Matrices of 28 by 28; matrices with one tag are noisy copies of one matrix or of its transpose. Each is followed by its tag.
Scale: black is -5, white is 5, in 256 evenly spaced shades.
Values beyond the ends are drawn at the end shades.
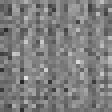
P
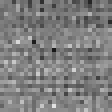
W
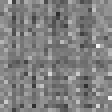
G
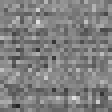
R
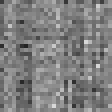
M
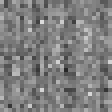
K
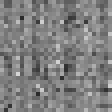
K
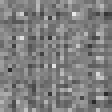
R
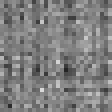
K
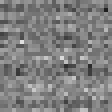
K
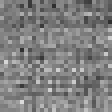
W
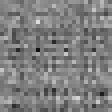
R
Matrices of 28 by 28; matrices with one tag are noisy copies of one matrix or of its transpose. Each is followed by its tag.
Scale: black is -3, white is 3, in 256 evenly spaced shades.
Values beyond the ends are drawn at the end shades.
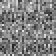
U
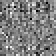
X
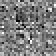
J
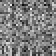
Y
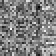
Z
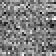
Y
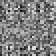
X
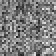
Z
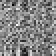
Y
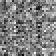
Z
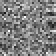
Y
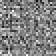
X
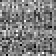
U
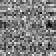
Y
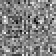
J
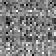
Z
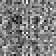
J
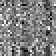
Y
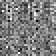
X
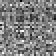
J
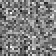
X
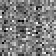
Z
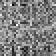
Y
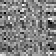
Y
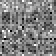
U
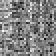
U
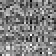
Z
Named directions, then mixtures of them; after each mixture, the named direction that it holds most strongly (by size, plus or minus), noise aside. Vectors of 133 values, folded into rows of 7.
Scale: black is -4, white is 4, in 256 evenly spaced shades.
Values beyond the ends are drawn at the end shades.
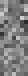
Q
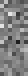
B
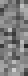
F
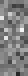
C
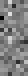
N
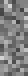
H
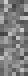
Q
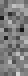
C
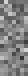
H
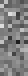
B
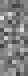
C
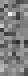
F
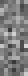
F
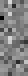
N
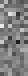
B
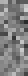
Q
